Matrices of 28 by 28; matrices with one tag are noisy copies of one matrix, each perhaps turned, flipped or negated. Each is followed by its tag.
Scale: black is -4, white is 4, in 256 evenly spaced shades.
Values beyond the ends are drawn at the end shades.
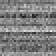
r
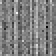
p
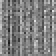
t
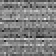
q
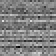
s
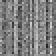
p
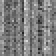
r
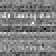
r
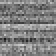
r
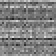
q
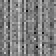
p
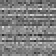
s
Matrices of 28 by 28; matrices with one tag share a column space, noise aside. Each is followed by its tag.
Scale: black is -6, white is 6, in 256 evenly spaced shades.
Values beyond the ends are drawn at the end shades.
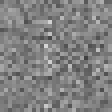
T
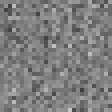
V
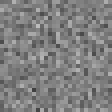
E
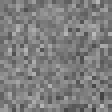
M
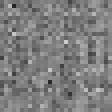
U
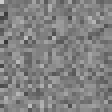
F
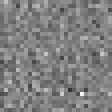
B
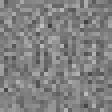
U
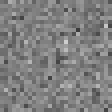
E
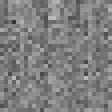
T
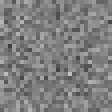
T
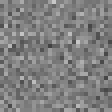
E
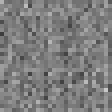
U
